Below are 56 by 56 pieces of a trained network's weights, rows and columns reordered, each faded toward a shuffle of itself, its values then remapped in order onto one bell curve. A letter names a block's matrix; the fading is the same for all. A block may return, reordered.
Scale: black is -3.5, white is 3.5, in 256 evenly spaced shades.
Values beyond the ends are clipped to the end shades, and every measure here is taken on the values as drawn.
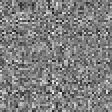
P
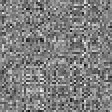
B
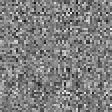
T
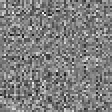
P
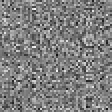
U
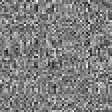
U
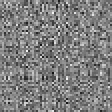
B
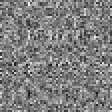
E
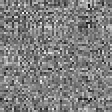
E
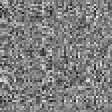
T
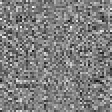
P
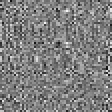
P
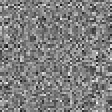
B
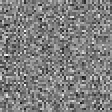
U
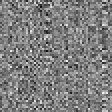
U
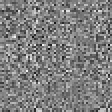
T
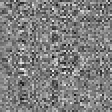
B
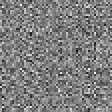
B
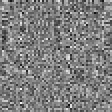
E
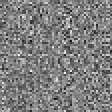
U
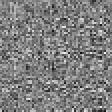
T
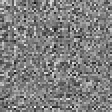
P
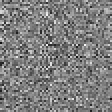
E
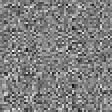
U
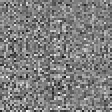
T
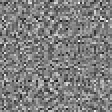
E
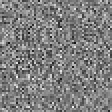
U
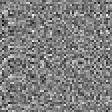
U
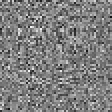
U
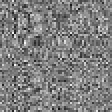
B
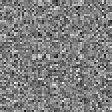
U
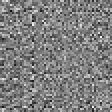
E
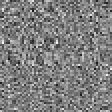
U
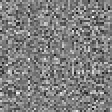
P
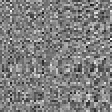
U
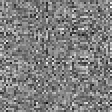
T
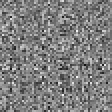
T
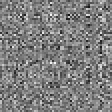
T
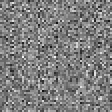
P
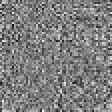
P
